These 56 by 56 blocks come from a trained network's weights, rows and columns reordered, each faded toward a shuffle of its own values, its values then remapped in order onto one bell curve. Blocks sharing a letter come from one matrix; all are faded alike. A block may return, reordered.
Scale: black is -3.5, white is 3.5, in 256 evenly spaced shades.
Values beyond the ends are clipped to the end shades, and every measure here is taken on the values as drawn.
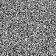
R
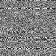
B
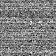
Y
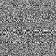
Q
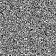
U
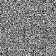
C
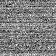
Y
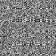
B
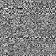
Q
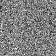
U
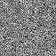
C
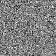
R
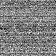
Y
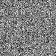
R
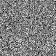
R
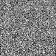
U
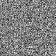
C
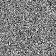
U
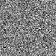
C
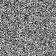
U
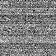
Y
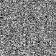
C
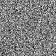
R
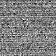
Y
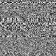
B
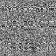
B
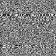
B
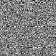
Q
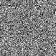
C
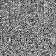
C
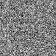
R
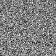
C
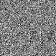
C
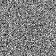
C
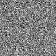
C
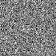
C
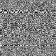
B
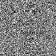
C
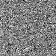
R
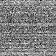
Y
